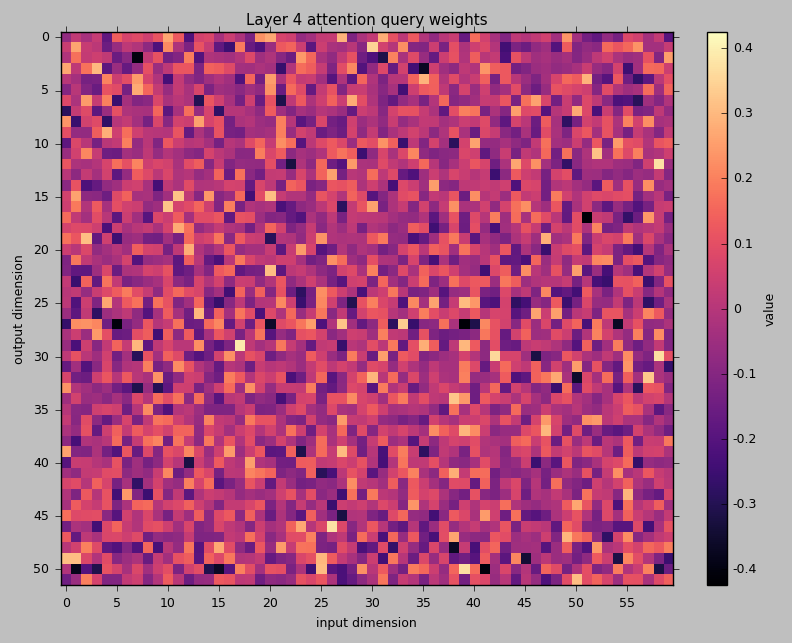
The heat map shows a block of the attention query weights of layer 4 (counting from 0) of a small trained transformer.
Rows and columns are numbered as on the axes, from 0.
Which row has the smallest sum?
33
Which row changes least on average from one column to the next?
35
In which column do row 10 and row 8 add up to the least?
23
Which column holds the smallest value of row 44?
26
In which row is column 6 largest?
43
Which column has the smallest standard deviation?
37
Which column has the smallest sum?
5
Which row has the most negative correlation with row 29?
27
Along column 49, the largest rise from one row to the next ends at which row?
13
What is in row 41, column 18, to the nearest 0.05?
0.2
